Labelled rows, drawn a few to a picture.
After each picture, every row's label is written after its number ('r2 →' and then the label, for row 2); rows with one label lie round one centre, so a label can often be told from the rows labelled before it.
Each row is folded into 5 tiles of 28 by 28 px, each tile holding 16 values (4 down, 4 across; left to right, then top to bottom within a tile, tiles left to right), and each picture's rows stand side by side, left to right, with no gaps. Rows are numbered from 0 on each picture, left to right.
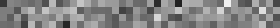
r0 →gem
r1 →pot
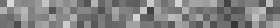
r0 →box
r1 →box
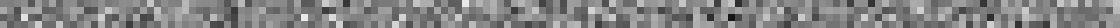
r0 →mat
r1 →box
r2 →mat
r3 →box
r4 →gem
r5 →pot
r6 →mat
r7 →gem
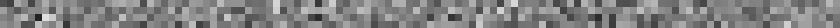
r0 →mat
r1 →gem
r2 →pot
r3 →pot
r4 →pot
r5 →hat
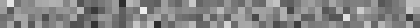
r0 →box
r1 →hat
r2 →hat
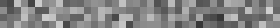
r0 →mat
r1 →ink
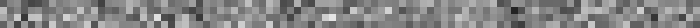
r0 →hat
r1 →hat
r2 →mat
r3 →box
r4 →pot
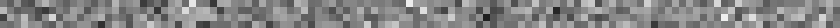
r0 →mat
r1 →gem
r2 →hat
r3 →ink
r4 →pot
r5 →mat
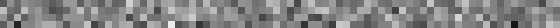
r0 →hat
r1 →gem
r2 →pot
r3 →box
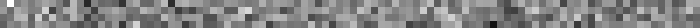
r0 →box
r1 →mat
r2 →pot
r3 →box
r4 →hat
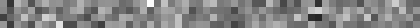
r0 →mat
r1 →box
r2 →pot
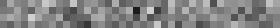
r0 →ink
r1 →gem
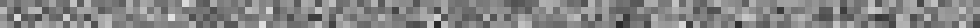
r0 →hat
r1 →ink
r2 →pot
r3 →hat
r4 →ink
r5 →gem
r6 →pot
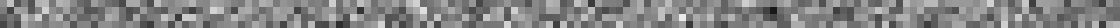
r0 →box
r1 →mat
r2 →gem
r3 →hat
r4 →mat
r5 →ink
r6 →pot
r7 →box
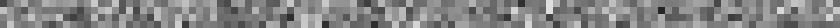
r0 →ink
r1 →box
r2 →box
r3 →hat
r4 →gem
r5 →pot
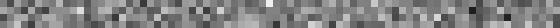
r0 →mat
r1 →hat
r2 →pot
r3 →hat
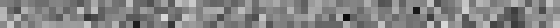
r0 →hat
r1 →mat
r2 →ink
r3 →box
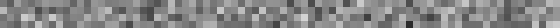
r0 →mat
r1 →pot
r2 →mat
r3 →box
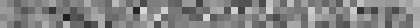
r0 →ink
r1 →hat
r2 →gem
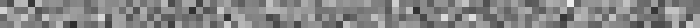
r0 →mat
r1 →hat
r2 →ink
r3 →mat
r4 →box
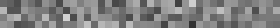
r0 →hat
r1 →pot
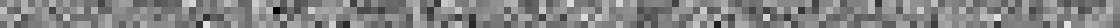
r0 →hat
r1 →ink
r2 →gem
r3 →pot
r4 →box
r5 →hat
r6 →pot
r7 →hat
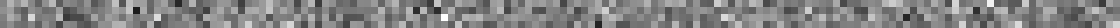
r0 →ink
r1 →hat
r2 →ink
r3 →mat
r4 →gem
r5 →mat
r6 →ink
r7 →box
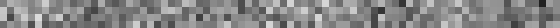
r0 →box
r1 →hat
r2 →box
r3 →box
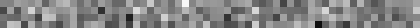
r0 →gem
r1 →box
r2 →gem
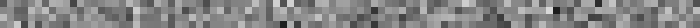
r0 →gem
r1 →mat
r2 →box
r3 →ink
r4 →pot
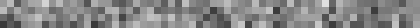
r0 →box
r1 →ink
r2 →box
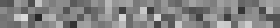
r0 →mat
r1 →hat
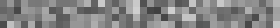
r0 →gem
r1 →gem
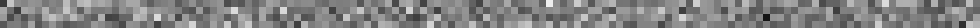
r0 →gem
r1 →hat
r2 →hat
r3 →hat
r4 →mat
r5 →ink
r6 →box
